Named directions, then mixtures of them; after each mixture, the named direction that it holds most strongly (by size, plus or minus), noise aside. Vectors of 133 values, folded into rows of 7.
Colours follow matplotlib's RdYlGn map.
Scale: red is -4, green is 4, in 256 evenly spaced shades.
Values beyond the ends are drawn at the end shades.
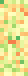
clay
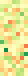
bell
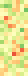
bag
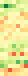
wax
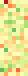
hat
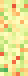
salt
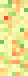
bag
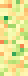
bag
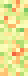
bag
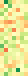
hat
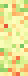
salt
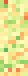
hat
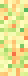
bag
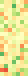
salt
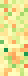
bell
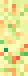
bell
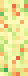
salt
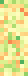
clay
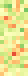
bag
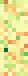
bell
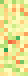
clay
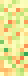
bell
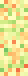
hat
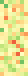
clay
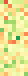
clay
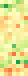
wax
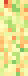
bag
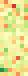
hat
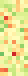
bag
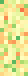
clay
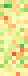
bag
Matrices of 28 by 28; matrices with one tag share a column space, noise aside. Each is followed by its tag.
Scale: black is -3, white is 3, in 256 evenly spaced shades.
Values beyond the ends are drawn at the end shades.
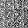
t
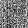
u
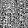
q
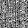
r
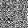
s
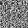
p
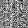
s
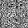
t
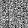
q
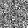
q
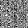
p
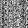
p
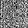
t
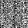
q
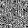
u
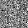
s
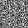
p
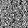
p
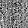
q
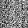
s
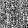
q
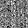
p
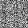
s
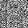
s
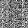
s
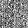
t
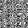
t
